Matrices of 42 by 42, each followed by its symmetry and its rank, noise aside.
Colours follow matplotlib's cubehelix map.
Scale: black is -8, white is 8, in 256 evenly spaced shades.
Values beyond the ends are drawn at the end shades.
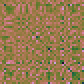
symmetric, rank four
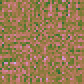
no symmetry, rank eight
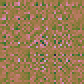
symmetric, rank four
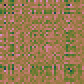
symmetric, rank four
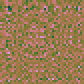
no symmetry, rank six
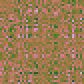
antisymmetric, rank six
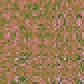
antisymmetric, rank six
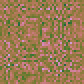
no symmetry, rank six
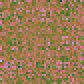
antisymmetric, rank eight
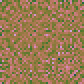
symmetric, rank six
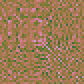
symmetric, rank six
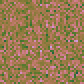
no symmetry, rank eight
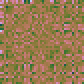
symmetric, rank four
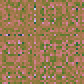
antisymmetric, rank four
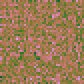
no symmetry, rank eight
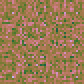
no symmetry, rank six
